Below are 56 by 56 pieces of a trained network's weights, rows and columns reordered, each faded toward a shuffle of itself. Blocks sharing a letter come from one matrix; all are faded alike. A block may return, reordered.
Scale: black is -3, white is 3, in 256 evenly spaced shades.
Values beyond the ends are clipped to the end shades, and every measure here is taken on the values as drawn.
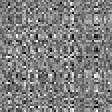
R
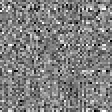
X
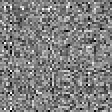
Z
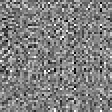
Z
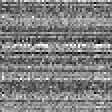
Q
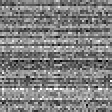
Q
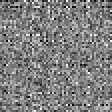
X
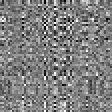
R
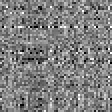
X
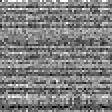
Q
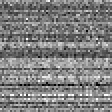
Q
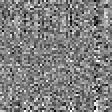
Z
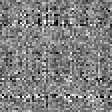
X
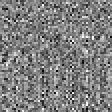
Z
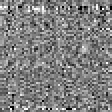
X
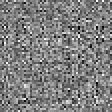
Z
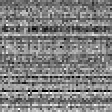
Q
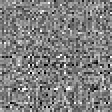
X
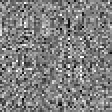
Z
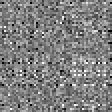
X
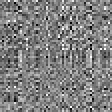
R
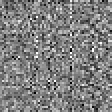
Z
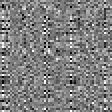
R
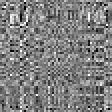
R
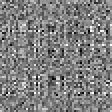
X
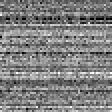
Q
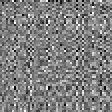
R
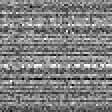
Q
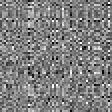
R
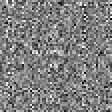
Z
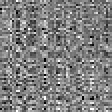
R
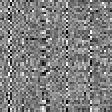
R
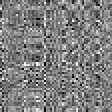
R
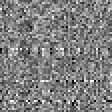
X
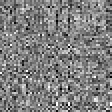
Z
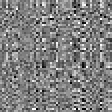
R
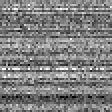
Q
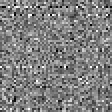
X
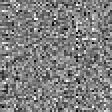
Z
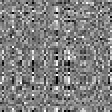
R
